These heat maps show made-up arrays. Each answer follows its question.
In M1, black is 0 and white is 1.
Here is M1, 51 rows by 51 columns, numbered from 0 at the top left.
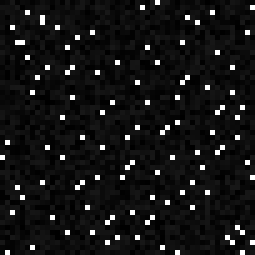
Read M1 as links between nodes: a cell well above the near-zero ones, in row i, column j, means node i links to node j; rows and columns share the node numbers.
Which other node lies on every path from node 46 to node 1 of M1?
node 50
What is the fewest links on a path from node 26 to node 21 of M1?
7
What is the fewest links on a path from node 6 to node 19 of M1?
5
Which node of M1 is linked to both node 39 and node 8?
node 4
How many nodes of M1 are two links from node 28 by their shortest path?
1
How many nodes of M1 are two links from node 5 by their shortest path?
1
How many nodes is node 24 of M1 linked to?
1
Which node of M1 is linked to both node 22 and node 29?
node 20
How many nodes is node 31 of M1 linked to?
3
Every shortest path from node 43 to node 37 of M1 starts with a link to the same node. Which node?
node 30
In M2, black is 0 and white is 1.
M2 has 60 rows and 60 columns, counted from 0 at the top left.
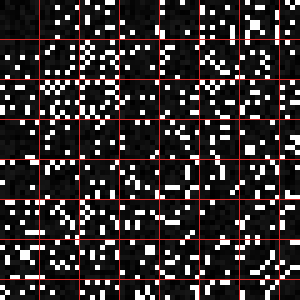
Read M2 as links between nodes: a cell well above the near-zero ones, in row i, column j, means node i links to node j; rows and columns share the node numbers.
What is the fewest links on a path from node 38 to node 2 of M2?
4
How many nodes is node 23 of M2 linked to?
12
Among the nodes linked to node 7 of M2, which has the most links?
node 42
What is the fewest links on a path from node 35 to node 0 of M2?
4
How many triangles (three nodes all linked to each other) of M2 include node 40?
5
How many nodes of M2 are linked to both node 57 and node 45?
2
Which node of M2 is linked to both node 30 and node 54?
node 50
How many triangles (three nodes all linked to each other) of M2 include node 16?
1
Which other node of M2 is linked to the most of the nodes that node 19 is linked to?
node 31
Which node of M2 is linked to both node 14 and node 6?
node 32
